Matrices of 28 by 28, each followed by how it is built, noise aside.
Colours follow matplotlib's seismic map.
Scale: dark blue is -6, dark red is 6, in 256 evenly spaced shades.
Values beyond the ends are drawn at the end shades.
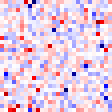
sparse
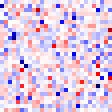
sparse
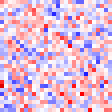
Toeplitz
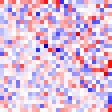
upper triangular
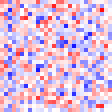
repeating rows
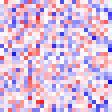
repeating rows
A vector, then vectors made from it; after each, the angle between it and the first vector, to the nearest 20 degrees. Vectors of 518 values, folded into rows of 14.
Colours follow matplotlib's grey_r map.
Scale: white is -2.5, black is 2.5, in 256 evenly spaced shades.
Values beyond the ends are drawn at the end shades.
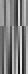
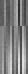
160 degrees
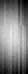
100 degrees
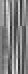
40 degrees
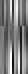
140 degrees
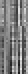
20 degrees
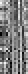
40 degrees
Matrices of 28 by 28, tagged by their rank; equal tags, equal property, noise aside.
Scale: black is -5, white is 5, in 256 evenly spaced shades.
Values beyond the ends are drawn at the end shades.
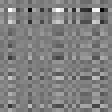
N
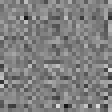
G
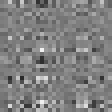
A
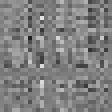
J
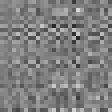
A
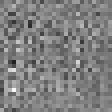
G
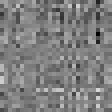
G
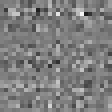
G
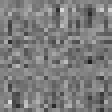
G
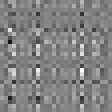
A
